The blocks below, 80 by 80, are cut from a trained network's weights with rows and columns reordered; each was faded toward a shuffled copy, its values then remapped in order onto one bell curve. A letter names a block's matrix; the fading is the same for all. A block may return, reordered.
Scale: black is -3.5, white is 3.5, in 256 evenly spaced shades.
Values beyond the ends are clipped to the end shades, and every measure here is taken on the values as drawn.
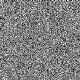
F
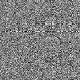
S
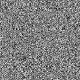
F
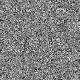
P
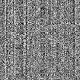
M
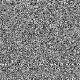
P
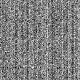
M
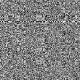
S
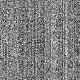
M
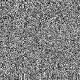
F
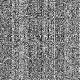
M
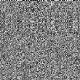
S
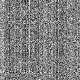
M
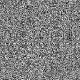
F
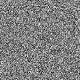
F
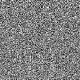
F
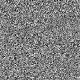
P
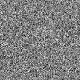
F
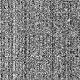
M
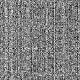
M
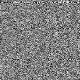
S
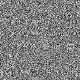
P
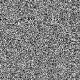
F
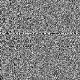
S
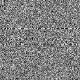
S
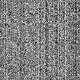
M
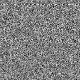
P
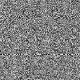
S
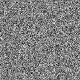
F
